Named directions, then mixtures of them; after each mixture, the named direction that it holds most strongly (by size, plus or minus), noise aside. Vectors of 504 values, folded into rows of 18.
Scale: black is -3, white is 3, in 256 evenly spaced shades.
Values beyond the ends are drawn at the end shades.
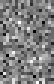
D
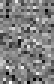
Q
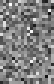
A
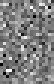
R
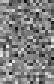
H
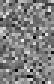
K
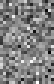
A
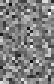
A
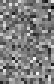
A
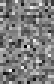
Q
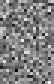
K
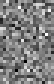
K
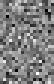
Q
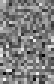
H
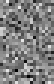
K
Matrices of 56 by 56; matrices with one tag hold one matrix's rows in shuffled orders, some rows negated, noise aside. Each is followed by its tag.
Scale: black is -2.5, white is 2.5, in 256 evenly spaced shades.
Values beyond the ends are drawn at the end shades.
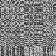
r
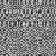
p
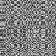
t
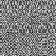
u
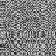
t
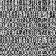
u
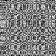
t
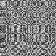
t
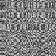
t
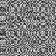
t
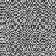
t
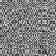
u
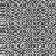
t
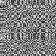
t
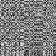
r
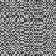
r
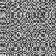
t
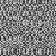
p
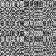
r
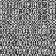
u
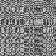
r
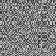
u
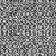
p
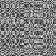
r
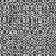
p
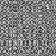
p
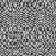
p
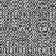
u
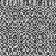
p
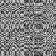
r
